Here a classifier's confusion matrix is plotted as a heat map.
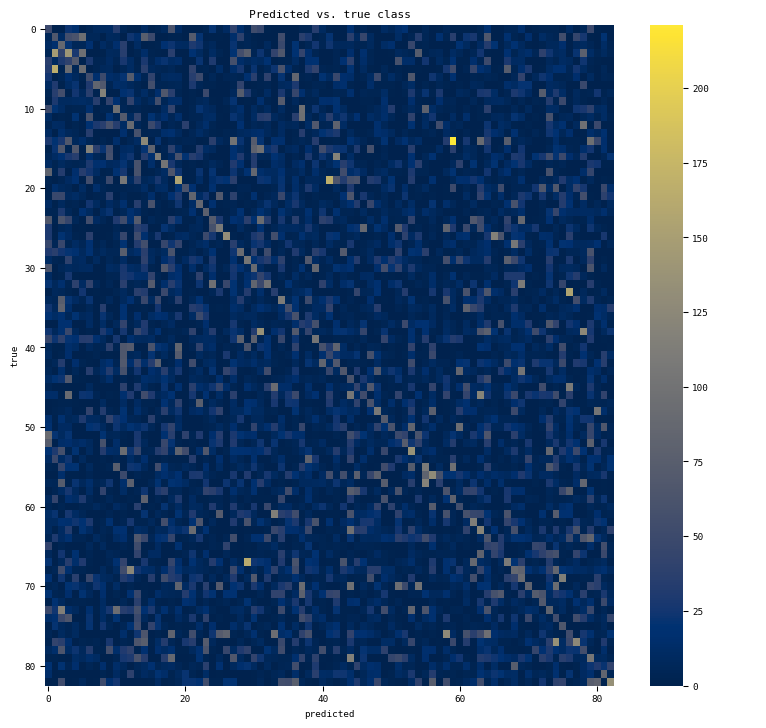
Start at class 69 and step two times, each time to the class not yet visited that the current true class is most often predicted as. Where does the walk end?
13
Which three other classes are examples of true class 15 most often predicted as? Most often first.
6, 31, 30
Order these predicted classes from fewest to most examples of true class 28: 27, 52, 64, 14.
52, 64, 27, 14
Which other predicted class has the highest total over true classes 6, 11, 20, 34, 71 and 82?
36
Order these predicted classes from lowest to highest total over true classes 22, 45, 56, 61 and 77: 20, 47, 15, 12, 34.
12, 20, 15, 34, 47
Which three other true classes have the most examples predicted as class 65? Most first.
26, 71, 66
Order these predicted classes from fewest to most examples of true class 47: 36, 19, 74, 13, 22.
74, 13, 36, 19, 22
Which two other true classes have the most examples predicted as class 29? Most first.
67, 3
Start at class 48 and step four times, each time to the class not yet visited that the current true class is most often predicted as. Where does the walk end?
78
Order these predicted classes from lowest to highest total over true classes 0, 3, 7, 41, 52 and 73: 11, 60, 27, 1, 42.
60, 42, 27, 11, 1
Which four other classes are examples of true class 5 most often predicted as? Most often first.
1, 3, 67, 34
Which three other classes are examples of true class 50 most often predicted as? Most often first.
60, 53, 81
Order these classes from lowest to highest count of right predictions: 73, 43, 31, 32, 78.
31, 78, 43, 73, 32
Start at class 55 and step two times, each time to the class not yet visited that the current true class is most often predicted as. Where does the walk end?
14
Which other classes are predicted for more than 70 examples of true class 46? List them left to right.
3, 44, 63
